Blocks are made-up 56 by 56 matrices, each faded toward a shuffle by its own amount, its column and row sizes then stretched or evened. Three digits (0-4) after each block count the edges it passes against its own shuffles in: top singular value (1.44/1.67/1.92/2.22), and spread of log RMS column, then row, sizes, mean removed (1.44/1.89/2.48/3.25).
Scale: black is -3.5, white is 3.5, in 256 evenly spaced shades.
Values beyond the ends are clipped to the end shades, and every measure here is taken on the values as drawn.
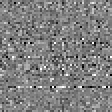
1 0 3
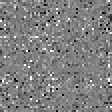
0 2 2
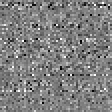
1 0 3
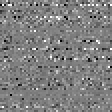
0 0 4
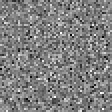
1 1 0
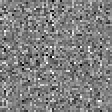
0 2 1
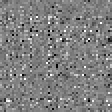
1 1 2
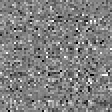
3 1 2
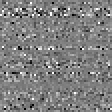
0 0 4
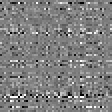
4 2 4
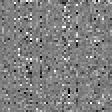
0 3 1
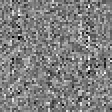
1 2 0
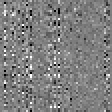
3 4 0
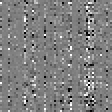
2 4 1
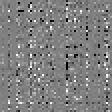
2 4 2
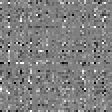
1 3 3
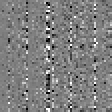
4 4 0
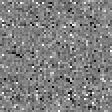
0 1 1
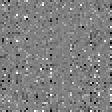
1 2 1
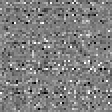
2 0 3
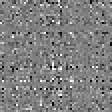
1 3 3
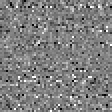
0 1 3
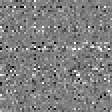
1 1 3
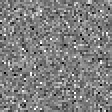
0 1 0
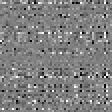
4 1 4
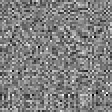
4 0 2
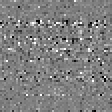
1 0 3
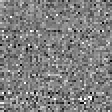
2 0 2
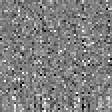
2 2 0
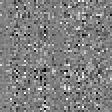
0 3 2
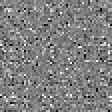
3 1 1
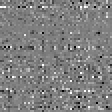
2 1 3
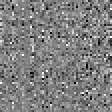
2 3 1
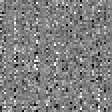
0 4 0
